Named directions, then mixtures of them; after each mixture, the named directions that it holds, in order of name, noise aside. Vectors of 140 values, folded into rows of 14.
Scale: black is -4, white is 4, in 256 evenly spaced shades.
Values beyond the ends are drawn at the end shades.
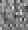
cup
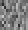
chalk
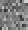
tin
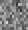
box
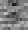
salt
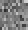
tin.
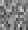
box, chalk.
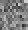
box, tin.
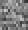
salt, tin.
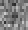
chalk, salt.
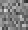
tin.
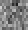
box, salt.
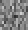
chalk, cup.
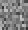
chalk, tin.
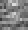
salt.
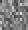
box, cup.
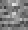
salt.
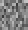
chalk, tin.
